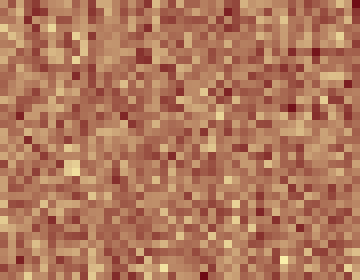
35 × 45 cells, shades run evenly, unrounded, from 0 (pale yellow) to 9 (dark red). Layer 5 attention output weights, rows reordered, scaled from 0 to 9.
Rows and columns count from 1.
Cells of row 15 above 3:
40
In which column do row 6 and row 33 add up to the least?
36
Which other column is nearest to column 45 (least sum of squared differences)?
12
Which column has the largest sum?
18
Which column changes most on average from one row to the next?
10
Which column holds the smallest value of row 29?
32
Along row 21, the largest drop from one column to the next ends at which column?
9
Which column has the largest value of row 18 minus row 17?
4
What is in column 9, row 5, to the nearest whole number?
7
